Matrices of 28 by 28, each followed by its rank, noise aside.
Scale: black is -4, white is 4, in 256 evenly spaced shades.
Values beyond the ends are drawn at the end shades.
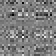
three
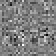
five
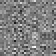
four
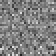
six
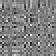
three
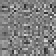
four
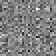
four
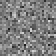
six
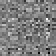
three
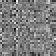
three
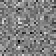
six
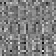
three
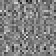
five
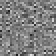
four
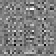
four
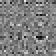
three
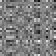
three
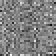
five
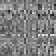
three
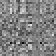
four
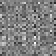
three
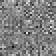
six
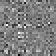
four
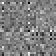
three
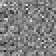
four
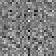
six
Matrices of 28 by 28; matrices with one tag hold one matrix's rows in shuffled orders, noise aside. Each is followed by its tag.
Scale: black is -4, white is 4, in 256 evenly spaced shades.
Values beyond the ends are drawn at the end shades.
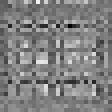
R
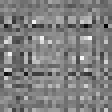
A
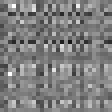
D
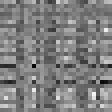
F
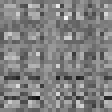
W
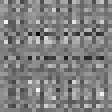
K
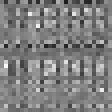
K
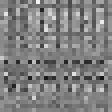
K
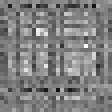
R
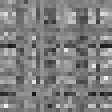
F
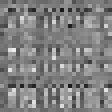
D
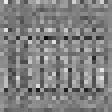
K
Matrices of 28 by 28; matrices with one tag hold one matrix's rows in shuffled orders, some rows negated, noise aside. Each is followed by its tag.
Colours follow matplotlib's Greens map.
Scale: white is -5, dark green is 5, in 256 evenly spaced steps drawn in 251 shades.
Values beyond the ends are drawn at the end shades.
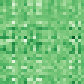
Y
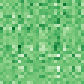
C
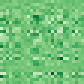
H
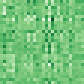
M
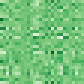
H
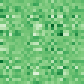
H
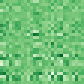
H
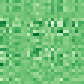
H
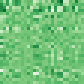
H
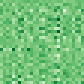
C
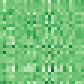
M
